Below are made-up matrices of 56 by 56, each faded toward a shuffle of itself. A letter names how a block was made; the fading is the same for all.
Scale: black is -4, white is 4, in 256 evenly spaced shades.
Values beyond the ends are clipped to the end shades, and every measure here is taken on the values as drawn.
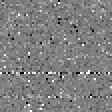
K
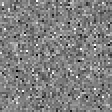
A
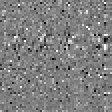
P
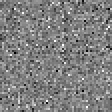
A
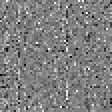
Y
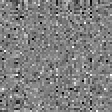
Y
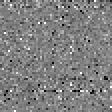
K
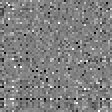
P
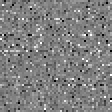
K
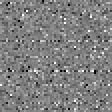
K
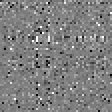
P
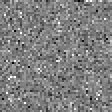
A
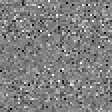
K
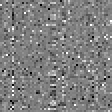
Y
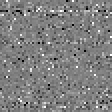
K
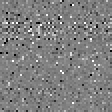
P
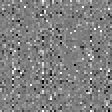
Y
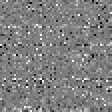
P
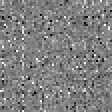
Y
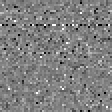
K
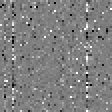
Y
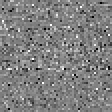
K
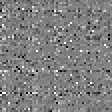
P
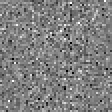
A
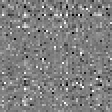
P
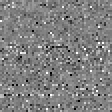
K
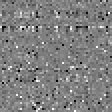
P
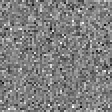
A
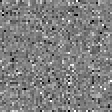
Y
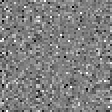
Y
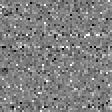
K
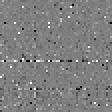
P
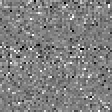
K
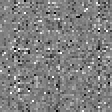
Y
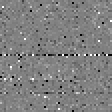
P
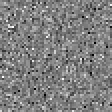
A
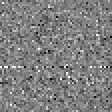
K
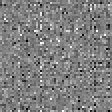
Y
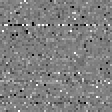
K
